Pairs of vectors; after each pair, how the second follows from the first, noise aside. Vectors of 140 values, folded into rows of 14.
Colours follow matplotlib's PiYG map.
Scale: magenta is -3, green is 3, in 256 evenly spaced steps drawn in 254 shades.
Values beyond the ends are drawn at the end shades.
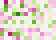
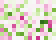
shuffled.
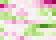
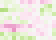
wrapped around, shrunk.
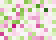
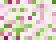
shuffled.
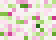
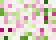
shuffled.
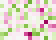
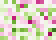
shuffled.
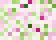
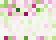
reversed, negated, partly zeroed.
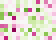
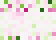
reversed, negated, partly zeroed.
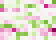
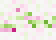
partly zeroed.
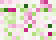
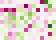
sign-scrambled.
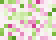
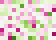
sign-scrambled.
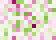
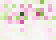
reversed, negated, partly zeroed.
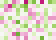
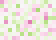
wrapped around, shrunk.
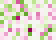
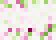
partly zeroed.
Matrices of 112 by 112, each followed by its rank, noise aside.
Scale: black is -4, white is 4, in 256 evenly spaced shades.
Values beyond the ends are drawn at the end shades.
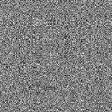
twelve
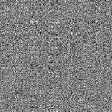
twelve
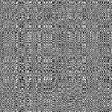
four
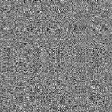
twelve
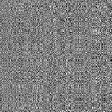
eight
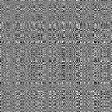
three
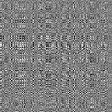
four
